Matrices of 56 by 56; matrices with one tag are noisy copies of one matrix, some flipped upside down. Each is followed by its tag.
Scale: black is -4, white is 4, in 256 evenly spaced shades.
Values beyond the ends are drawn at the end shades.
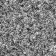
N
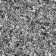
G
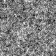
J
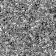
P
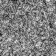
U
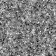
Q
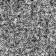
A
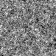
P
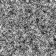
P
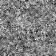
J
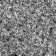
U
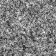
J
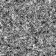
G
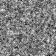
Q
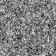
Q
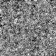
A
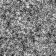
J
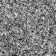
U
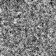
A
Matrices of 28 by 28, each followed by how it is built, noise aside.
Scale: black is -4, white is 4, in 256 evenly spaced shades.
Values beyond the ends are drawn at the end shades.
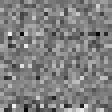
uneven rows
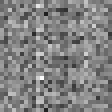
repeating rows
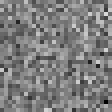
noise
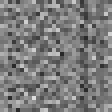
repeating rows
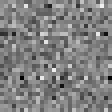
uneven rows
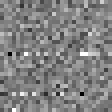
uneven rows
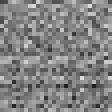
repeating columns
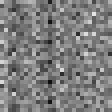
repeating rows
